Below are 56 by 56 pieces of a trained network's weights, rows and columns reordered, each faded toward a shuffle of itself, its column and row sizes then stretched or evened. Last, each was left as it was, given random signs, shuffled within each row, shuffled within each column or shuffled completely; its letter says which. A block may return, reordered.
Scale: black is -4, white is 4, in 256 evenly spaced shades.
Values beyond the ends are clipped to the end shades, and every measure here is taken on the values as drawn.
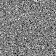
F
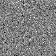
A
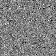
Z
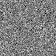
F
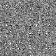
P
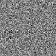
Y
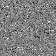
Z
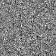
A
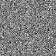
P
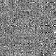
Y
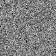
A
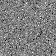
F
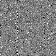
A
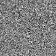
A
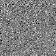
P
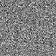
Y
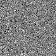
A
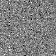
A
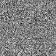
P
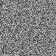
A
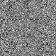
P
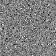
Z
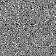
P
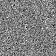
F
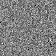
A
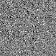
P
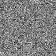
Z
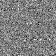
Z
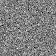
F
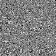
P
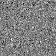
Z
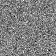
F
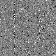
A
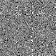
P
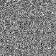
Y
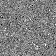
F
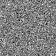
F
